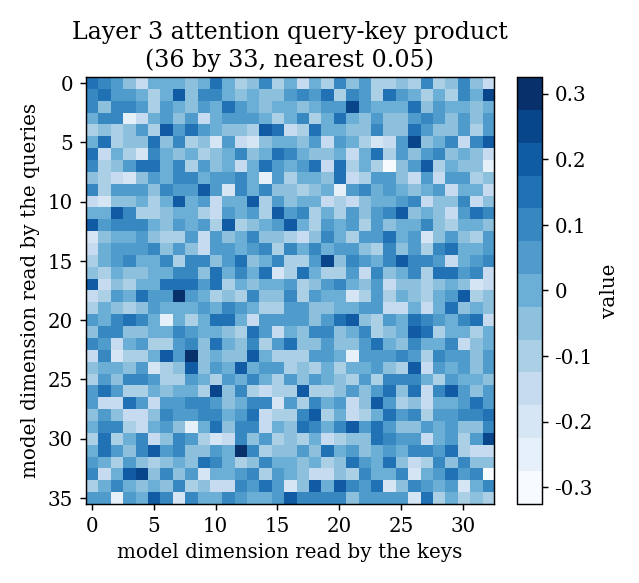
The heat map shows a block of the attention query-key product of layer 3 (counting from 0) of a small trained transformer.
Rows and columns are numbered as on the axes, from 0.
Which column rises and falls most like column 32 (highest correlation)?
1
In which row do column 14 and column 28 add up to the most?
16
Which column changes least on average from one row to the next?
22
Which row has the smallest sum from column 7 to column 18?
5
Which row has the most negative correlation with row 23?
20
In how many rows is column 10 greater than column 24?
15
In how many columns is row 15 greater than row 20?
13
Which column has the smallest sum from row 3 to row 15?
10
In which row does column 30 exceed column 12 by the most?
18
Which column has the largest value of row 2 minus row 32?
26
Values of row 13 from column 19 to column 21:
0.1 0 -0.1
